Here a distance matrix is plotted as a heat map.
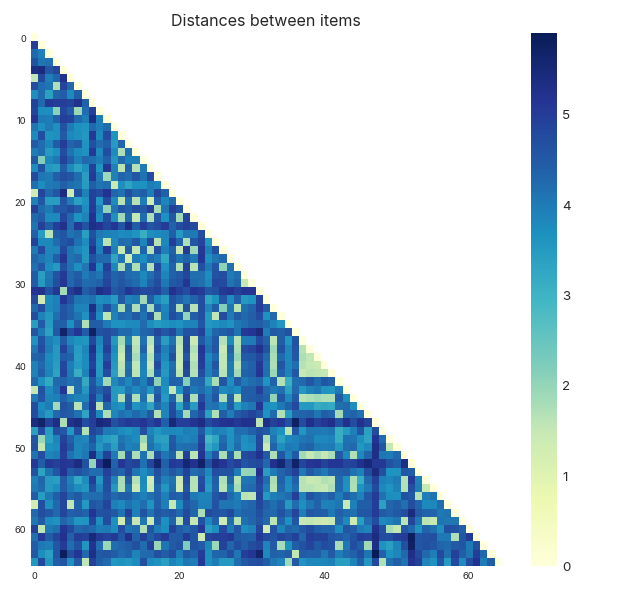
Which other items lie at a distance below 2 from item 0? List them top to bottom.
5, 19, 43, 57
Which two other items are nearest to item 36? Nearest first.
63, 2
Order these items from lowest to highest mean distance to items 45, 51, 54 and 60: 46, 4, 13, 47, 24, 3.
3, 24, 46, 13, 4, 47
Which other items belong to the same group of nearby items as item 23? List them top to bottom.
58, 61
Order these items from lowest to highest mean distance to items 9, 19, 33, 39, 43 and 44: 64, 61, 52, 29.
64, 29, 61, 52
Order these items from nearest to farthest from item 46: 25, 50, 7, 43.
25, 7, 50, 43
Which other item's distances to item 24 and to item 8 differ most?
2
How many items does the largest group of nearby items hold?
18
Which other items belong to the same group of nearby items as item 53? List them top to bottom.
29, 30, 56
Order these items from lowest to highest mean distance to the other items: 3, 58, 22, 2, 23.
22, 2, 3, 58, 23
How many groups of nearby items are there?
14
